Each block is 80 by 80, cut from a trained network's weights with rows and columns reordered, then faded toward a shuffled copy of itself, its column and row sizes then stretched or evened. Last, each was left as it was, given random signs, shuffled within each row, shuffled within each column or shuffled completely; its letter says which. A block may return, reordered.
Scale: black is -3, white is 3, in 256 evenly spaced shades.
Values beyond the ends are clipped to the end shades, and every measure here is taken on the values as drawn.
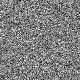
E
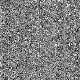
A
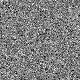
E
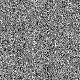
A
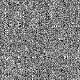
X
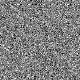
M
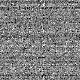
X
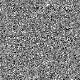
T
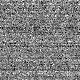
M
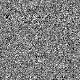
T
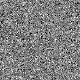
T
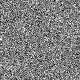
E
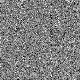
A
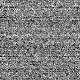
X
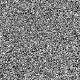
T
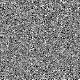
T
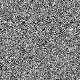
M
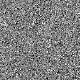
T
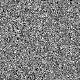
A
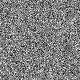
E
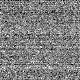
M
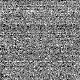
X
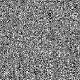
X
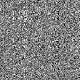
X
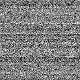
X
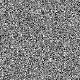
T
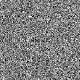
X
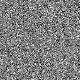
T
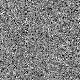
A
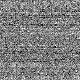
X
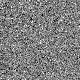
E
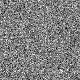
E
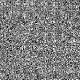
X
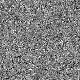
M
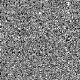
X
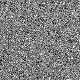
M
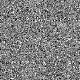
X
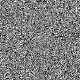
T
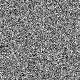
E
